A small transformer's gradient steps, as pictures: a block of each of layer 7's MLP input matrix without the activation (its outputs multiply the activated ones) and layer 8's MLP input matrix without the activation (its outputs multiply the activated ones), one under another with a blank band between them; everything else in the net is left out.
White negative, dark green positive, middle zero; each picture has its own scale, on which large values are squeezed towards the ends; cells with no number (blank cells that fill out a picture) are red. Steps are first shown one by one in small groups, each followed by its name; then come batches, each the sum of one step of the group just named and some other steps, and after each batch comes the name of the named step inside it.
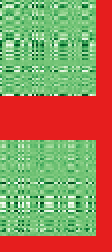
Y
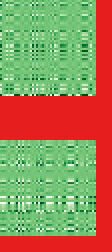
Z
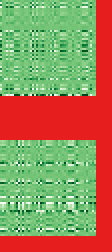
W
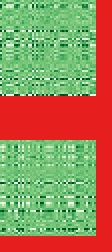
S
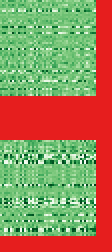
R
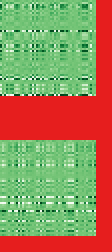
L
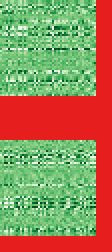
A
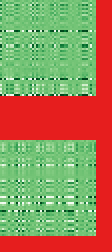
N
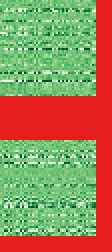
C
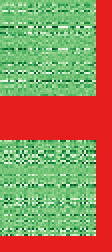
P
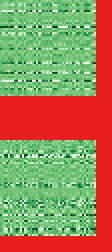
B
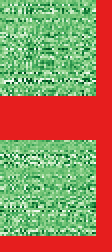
C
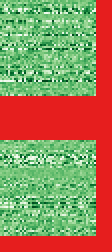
C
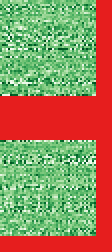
A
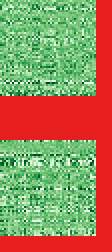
Y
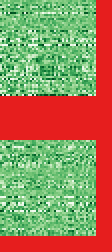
N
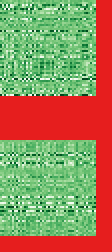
L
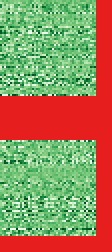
S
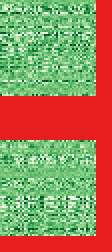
Y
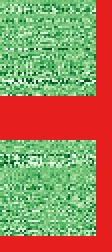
C
